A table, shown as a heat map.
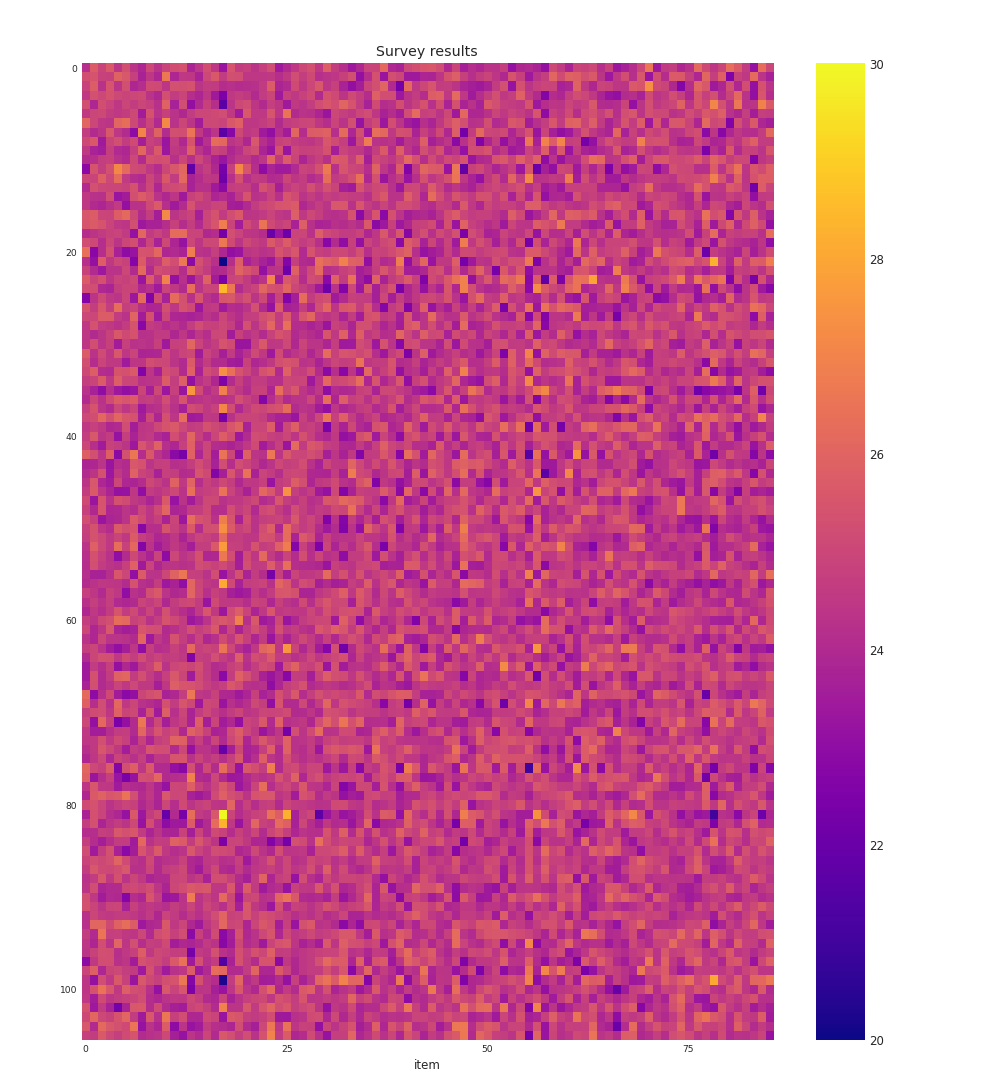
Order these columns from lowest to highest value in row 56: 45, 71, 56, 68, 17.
71, 45, 68, 56, 17
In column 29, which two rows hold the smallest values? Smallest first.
81, 52
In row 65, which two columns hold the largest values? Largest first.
52, 62
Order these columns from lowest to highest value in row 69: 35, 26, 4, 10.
26, 35, 10, 4
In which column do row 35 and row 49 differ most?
57
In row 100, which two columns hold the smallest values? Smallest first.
66, 13
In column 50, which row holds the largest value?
102
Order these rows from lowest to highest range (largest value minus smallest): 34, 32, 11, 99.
32, 34, 11, 99
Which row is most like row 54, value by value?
28
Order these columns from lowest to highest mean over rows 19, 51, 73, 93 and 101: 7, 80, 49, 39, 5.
39, 7, 80, 5, 49
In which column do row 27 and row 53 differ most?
76
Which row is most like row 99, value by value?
21
